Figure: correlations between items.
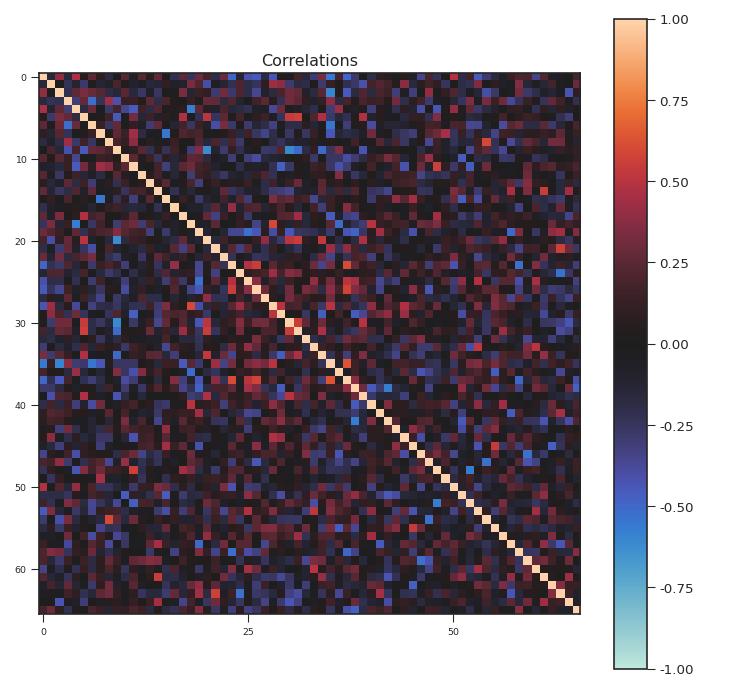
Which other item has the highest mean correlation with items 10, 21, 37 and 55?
35
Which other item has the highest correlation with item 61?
14
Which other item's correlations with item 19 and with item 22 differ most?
57
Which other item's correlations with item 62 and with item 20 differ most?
30
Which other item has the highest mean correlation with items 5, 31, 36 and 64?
34
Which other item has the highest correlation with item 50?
0
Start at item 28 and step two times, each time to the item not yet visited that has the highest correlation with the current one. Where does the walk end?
40
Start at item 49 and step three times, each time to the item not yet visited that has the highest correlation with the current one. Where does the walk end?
48
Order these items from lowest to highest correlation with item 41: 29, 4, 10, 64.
64, 4, 10, 29
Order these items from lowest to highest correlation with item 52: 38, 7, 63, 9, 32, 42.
9, 7, 38, 63, 32, 42
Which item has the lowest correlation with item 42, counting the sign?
38
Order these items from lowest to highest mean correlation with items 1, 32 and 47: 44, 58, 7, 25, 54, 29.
54, 25, 7, 44, 29, 58
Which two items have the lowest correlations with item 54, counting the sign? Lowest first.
47, 2
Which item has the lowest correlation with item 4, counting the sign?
18
